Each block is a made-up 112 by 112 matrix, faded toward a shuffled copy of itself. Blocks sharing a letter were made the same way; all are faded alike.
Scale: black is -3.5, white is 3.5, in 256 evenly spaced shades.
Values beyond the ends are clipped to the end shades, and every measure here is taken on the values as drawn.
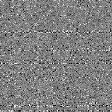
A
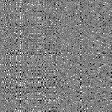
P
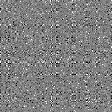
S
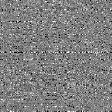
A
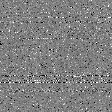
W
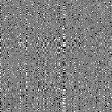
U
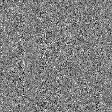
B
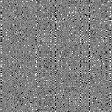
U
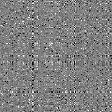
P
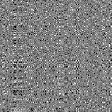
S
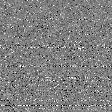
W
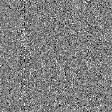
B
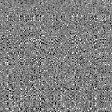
S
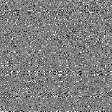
A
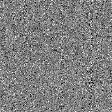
B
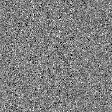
B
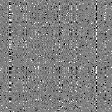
U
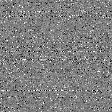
W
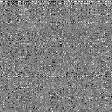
A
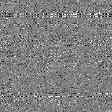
A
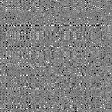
P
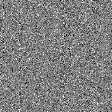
B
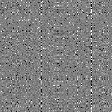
U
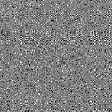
S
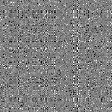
P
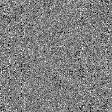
B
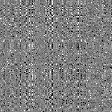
U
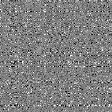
A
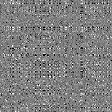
P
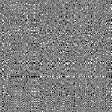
P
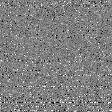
W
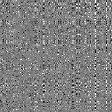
U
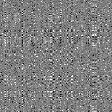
P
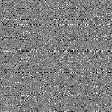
A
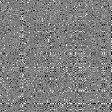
P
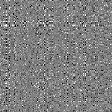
P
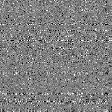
A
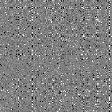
P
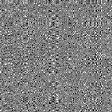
S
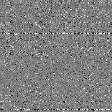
A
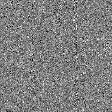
B
